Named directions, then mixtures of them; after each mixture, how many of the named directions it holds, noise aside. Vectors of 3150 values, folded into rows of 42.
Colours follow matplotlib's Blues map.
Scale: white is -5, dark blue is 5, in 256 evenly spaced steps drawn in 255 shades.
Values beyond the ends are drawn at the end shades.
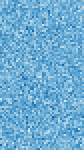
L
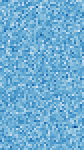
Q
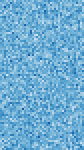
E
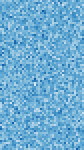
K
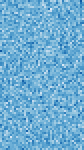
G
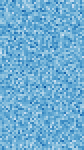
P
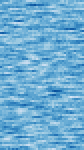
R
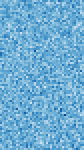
three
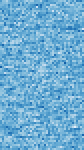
two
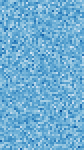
two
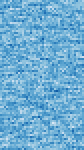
four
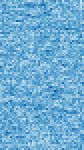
two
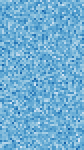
one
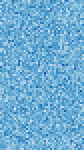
three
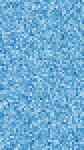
three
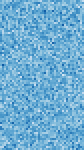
three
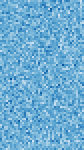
one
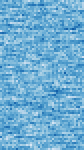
two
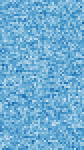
four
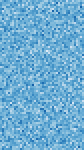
four
